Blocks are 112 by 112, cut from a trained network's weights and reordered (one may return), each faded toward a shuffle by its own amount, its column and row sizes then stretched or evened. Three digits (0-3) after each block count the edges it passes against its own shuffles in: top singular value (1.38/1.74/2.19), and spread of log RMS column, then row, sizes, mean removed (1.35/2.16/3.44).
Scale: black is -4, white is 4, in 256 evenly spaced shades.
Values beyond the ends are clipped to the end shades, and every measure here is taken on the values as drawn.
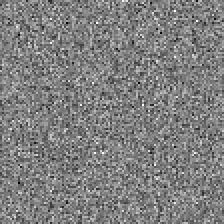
1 1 0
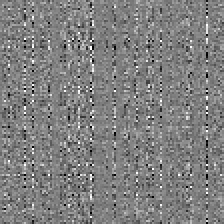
3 3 1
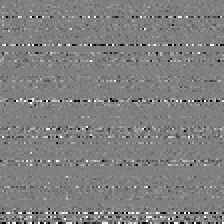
2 0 3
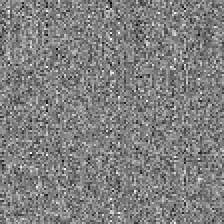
2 2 0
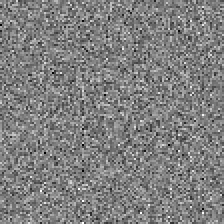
1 1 0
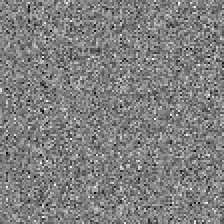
0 2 0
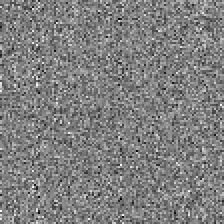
0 2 0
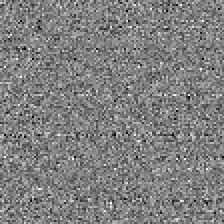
1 1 2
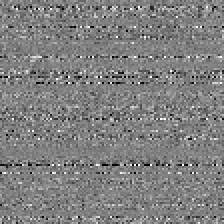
2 0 3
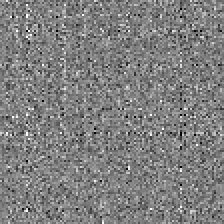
1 2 2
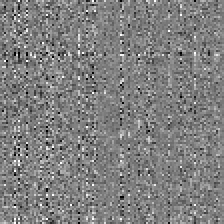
2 3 1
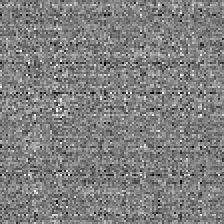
3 2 2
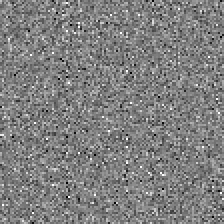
0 1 0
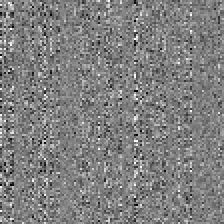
3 3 0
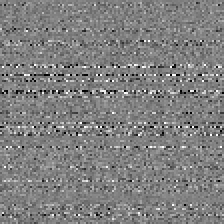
2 0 3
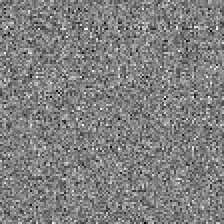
1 1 1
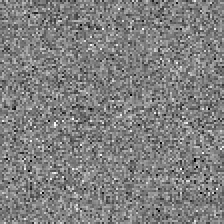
1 1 1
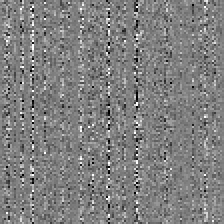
1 3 0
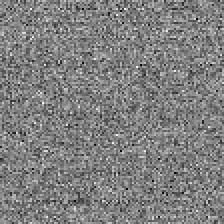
2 0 1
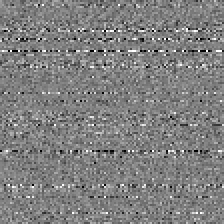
3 0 3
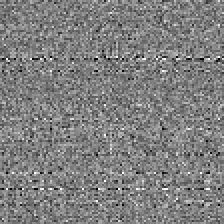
3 1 2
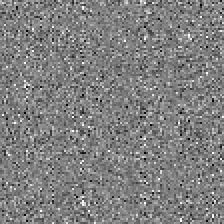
3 2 1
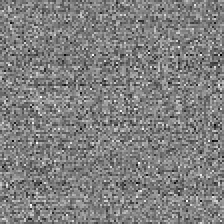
2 1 1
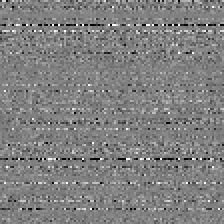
3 0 3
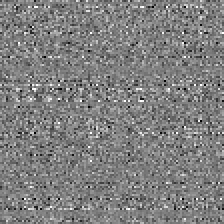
0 1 3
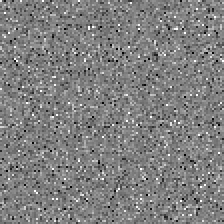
0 0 1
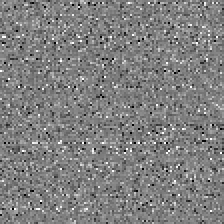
0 0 2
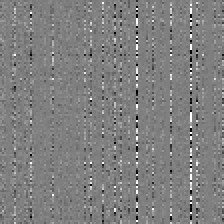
3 3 0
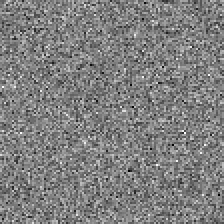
1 0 0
